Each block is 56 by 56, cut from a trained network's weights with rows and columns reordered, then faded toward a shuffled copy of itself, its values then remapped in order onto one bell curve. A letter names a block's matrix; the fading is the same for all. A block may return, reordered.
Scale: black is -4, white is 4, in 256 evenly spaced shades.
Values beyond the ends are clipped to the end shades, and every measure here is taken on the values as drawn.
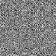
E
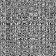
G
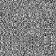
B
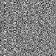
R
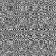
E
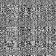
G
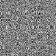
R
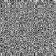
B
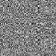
B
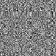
B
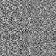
B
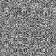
B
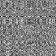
E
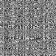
G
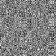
B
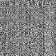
G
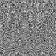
B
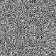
B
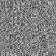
E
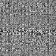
G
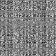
G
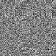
B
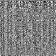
G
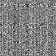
G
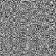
B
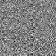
B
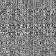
G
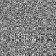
E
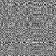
E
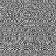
E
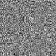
B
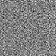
B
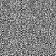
B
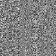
R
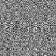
E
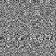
E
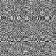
E
